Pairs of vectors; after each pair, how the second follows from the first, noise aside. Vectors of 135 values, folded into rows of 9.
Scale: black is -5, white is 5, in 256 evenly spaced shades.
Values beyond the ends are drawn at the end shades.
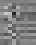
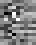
negated, scaled up.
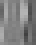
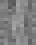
wrapped around, negated, shrunk.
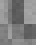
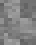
wrapped around, negated, shrunk.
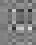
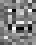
negated, scaled up.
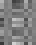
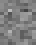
wrapped around, negated, shrunk.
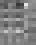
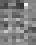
copied.
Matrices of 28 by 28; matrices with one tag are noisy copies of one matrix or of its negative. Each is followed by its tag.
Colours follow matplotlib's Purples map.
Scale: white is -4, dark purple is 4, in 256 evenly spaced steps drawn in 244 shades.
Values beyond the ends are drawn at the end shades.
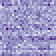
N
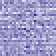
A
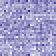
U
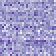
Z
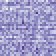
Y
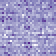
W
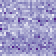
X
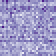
Y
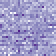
W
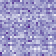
U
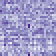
U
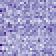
X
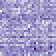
U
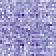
W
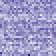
U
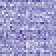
Z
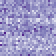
X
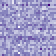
N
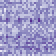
X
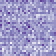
U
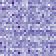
N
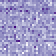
Y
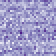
Z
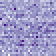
W
